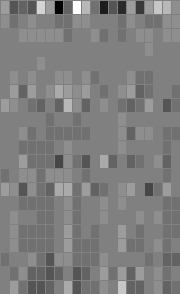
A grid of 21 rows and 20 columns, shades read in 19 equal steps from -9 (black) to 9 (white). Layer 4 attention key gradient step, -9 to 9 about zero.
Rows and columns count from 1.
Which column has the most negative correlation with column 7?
18
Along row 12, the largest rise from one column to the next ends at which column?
8
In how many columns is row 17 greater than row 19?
9
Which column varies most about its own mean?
7
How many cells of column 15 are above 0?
5
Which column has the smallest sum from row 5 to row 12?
19
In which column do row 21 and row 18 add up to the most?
14
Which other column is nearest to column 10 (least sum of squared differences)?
15
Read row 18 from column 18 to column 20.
1 -1 0
